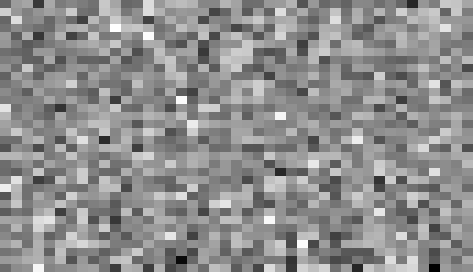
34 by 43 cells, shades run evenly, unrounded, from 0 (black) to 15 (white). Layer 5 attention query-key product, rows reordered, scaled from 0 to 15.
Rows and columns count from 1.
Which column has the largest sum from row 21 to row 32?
8
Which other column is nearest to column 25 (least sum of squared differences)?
34
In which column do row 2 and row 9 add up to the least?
20
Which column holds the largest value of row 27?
35
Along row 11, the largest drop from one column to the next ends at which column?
41
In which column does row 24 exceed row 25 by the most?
1
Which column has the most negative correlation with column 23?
19
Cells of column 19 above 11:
2
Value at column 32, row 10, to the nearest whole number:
6
